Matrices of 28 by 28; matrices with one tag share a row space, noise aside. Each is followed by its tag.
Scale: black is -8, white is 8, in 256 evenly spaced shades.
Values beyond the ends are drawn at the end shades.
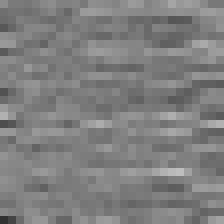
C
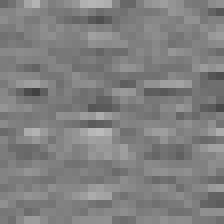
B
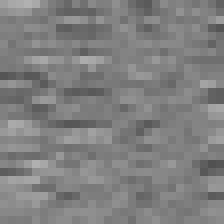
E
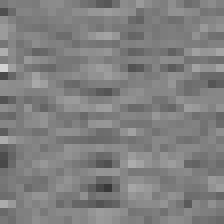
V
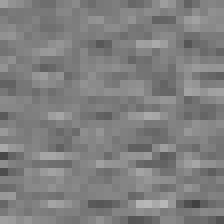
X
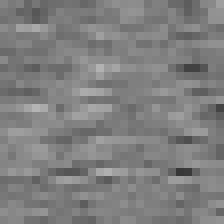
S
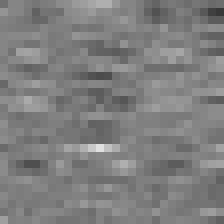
B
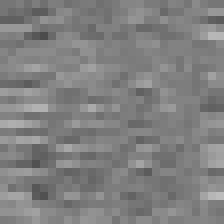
E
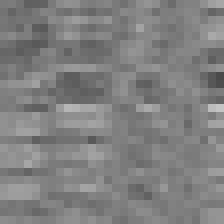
E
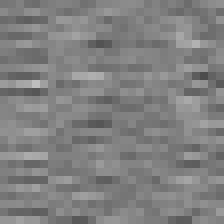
S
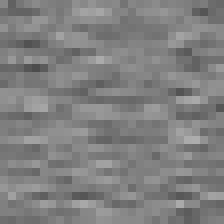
S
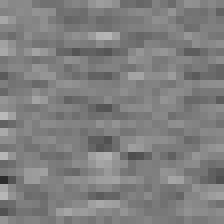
V
